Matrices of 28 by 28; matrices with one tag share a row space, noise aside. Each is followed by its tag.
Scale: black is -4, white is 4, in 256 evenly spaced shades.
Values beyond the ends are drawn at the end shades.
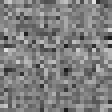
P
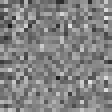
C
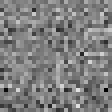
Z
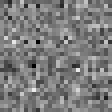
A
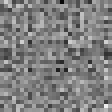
C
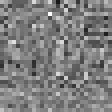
Z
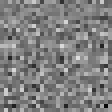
A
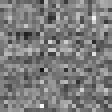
P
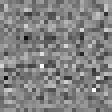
P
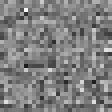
P
